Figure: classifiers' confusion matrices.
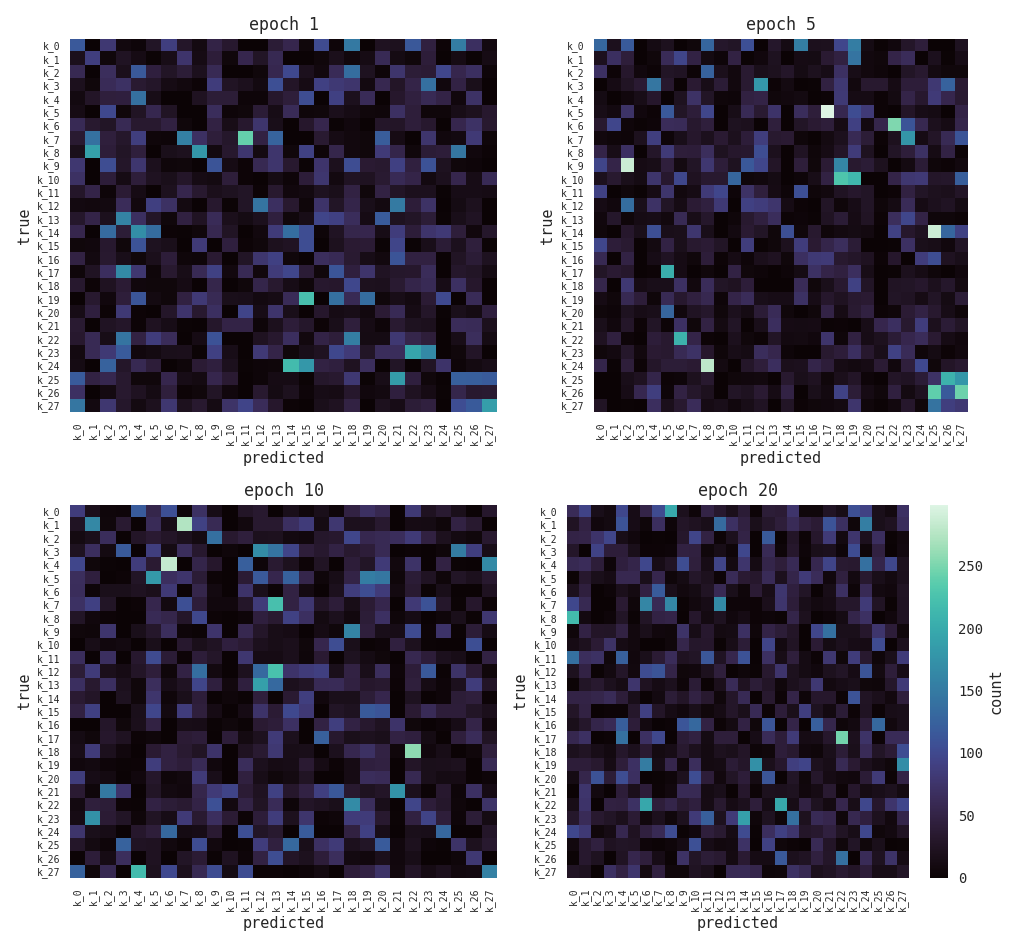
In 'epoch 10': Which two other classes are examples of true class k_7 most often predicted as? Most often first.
k_13, k_23
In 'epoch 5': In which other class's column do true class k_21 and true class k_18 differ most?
k_19
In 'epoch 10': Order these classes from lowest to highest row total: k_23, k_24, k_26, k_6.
k_26, k_6, k_24, k_23
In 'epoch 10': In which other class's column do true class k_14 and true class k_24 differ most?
k_6
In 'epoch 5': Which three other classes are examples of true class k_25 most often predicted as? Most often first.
k_26, k_27, k_4
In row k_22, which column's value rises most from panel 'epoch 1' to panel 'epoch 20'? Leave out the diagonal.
k_17
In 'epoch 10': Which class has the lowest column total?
k_10
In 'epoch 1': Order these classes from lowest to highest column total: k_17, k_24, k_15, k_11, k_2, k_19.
k_24, k_19, k_11, k_15, k_17, k_2
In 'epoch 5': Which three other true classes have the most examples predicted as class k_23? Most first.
k_7, k_6, k_13
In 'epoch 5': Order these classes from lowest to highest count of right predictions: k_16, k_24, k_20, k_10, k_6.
k_20, k_6, k_16, k_24, k_10
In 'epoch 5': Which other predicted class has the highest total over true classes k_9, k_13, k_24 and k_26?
k_8
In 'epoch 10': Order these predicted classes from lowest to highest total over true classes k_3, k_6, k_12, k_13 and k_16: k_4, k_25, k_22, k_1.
k_4, k_22, k_1, k_25
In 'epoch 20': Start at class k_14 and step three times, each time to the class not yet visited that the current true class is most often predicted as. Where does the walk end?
k_27
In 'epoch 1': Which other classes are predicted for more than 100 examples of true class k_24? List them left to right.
k_2, k_14, k_15
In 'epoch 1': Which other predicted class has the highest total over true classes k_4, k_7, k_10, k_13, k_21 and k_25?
k_26
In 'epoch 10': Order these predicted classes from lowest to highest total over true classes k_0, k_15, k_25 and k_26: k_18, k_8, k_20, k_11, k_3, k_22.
k_11, k_18, k_22, k_3, k_8, k_20
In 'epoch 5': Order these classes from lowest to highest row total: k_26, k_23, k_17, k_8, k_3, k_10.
k_17, k_23, k_8, k_3, k_26, k_10
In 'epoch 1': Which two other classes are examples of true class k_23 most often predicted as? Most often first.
k_22, k_3
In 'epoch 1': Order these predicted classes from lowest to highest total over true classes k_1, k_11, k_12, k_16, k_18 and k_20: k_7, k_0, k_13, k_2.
k_2, k_0, k_7, k_13
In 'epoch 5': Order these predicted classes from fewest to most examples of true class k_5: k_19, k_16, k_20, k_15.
k_16, k_15, k_20, k_19
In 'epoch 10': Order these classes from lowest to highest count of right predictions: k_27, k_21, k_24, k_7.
k_7, k_24, k_27, k_21
